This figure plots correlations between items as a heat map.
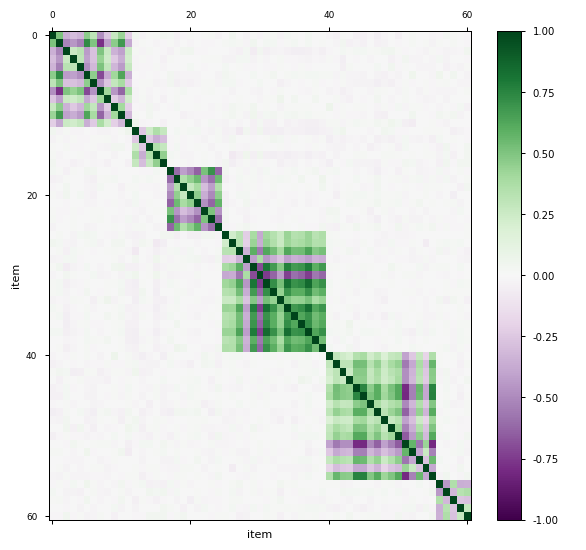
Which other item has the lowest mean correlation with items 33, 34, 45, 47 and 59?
51
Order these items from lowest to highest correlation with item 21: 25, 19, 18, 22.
22, 25, 19, 18
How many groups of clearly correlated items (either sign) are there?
6
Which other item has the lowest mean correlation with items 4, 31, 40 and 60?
30
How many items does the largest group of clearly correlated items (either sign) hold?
16
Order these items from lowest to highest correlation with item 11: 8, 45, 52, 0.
0, 52, 45, 8
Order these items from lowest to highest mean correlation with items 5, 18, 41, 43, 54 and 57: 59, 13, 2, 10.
2, 13, 59, 10
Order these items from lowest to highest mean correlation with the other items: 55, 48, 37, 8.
8, 48, 55, 37
